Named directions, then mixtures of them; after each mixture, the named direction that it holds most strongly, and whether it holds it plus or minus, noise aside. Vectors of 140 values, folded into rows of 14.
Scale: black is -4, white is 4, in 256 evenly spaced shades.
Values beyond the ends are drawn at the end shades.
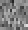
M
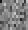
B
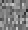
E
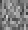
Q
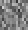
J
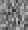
M, minus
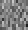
J, plus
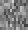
M, minus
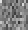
B, minus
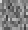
Q, minus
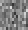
E, minus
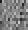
B, plus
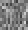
E, minus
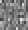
E, plus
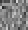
J, minus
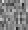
E, minus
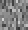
J, minus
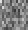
J, plus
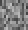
Q, plus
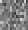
B, minus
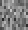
Q, plus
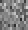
B, plus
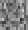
Q, minus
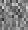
J, plus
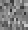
M, plus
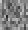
Q, minus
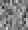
J, minus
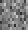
B, plus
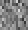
J, minus
